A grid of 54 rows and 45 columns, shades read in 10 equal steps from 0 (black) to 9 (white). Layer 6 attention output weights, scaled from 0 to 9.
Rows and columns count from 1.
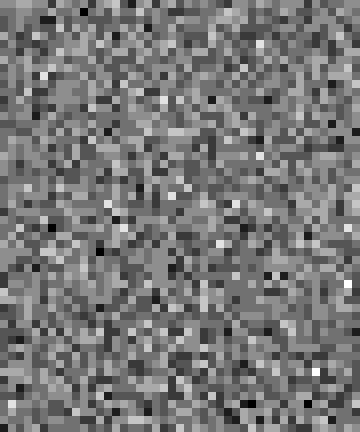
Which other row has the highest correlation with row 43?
17
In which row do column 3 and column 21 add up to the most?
13
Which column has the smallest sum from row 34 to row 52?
45
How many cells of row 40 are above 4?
11
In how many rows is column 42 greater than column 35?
23
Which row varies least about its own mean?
40
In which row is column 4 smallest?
26
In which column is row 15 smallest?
5
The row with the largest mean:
27
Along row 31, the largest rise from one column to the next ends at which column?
28
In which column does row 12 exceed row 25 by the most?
18
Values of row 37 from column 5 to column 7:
5 3 6
